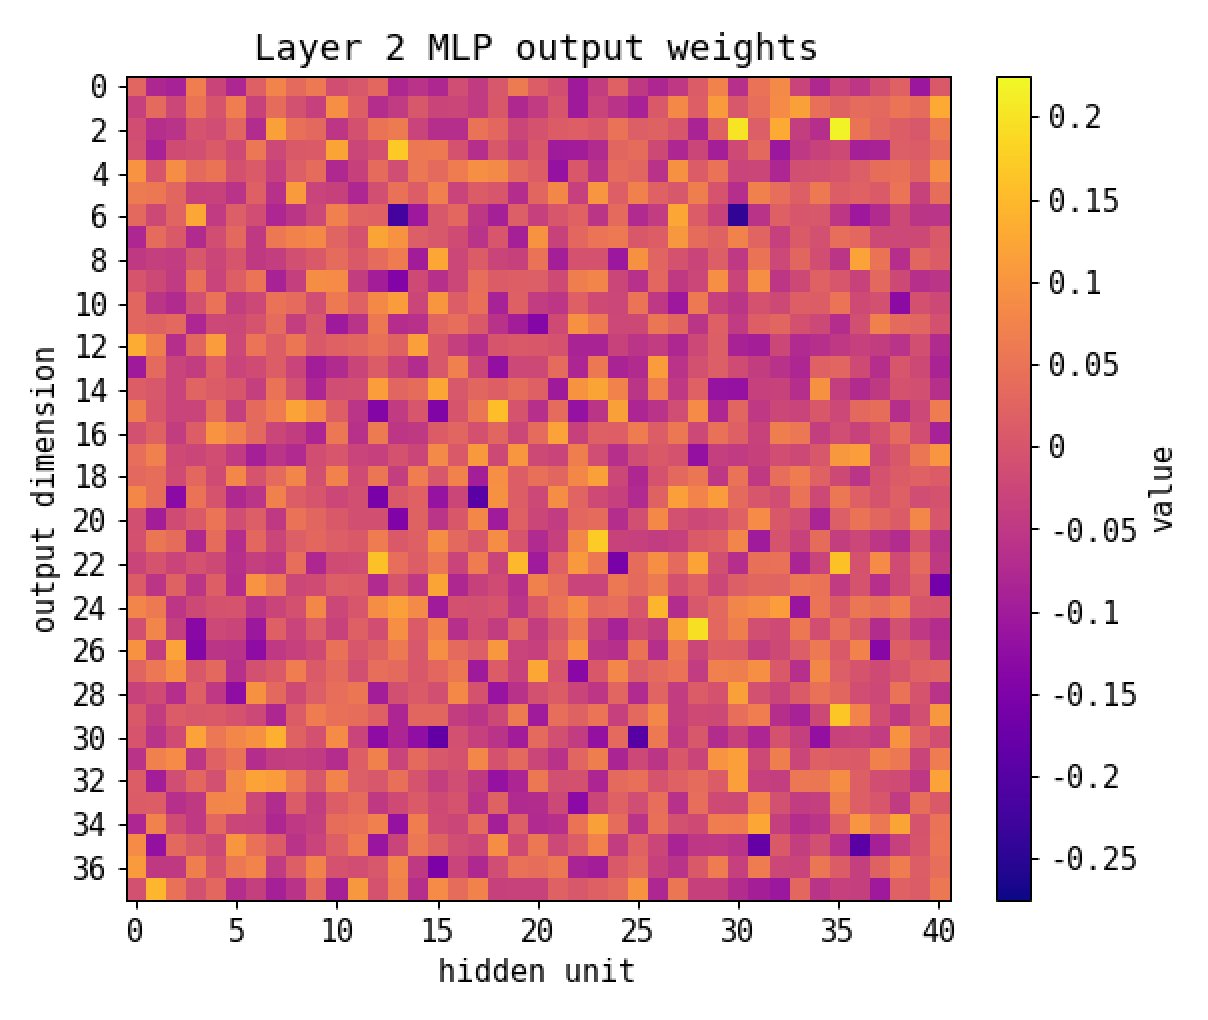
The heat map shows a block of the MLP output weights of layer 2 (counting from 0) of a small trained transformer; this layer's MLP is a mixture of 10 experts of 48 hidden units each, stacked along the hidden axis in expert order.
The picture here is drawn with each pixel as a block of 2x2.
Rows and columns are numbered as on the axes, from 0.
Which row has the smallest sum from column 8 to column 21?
30
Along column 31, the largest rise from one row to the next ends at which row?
36
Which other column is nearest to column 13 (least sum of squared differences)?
25
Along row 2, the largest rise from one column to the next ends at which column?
35
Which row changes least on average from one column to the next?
12
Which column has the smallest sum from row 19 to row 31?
5
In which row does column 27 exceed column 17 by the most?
19
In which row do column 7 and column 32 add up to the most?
2
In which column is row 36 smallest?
15
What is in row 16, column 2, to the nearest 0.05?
-0.05
